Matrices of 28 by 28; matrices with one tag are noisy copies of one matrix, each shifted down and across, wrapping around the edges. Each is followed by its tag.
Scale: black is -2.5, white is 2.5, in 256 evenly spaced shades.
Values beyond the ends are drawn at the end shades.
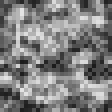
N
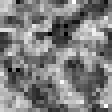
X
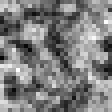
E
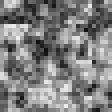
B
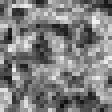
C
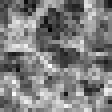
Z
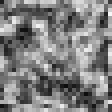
C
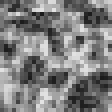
Z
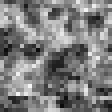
Z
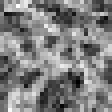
Z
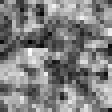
B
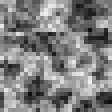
Z
